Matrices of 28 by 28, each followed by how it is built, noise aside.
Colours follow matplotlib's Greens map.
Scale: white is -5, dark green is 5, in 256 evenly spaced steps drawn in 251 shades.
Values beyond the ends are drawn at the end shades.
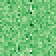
uneven columns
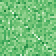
diagonal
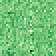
uneven columns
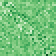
banded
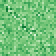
banded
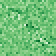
banded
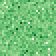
sparse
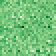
uneven rows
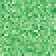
low rank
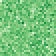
diagonal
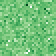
sparse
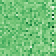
uneven columns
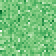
uneven columns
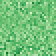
uneven rows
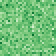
uneven columns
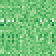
low rank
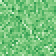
diagonal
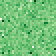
sparse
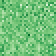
low rank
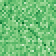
diagonal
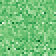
uneven rows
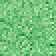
uneven columns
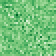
banded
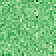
uneven columns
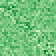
banded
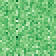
uneven columns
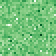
sparse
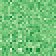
low rank
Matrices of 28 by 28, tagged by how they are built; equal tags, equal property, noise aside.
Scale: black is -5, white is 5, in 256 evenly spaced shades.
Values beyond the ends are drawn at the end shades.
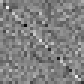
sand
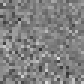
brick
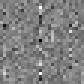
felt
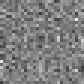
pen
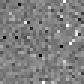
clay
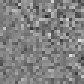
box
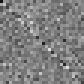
sand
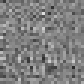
pen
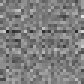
pen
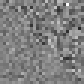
box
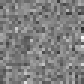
pen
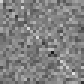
sand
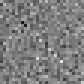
sand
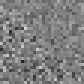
brick
